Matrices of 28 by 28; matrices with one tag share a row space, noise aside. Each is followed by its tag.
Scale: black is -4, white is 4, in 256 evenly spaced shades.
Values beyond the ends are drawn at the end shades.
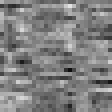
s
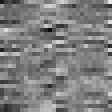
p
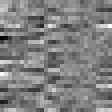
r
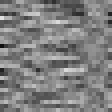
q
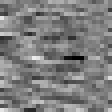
q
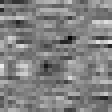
s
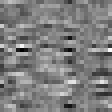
s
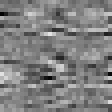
p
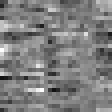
r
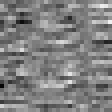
s
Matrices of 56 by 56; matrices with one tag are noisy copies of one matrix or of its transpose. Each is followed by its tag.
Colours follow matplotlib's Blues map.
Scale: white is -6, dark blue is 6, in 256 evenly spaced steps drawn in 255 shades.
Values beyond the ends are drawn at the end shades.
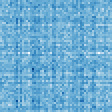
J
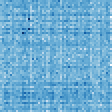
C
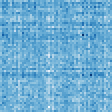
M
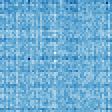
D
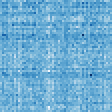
M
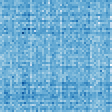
C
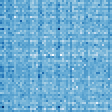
D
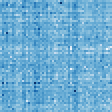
M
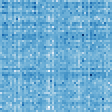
M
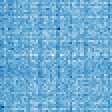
D
